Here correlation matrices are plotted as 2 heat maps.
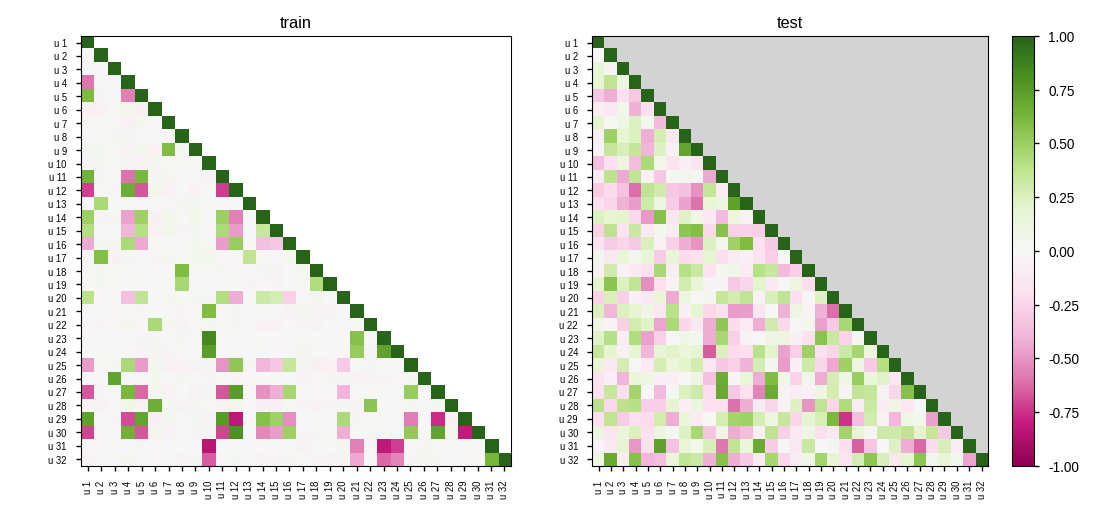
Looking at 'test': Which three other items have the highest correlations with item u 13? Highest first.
u 12, u 16, u 29
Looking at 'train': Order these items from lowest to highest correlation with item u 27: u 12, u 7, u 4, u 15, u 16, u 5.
u 5, u 15, u 7, u 16, u 4, u 12
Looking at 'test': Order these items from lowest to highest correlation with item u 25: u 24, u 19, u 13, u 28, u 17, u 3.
u 13, u 19, u 17, u 28, u 3, u 24
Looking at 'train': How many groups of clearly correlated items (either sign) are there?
7
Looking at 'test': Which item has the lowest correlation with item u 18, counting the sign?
u 28
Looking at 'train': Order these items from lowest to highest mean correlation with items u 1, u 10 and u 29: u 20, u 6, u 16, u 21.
u 16, u 6, u 21, u 20
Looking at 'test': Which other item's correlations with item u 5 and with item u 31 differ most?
u 14
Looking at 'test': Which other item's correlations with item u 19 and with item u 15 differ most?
u 26
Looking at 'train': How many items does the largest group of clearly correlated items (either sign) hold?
13
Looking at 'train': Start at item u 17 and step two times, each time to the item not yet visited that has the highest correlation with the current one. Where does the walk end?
u 13
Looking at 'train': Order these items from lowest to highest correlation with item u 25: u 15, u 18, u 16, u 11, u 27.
u 11, u 15, u 18, u 16, u 27
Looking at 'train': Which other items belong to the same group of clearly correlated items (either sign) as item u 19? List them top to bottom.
u 8, u 18
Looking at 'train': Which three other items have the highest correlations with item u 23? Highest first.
u 10, u 24, u 21
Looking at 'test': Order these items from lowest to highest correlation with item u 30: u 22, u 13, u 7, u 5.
u 13, u 5, u 7, u 22
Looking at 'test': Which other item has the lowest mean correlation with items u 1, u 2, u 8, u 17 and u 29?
u 5
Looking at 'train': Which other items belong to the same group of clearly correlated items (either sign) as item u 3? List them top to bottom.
u 26
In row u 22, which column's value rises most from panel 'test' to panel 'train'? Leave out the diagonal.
u 6
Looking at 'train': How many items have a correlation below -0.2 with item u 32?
4
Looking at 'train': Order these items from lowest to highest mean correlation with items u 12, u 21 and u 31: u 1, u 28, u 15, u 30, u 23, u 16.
u 1, u 15, u 23, u 28, u 16, u 30
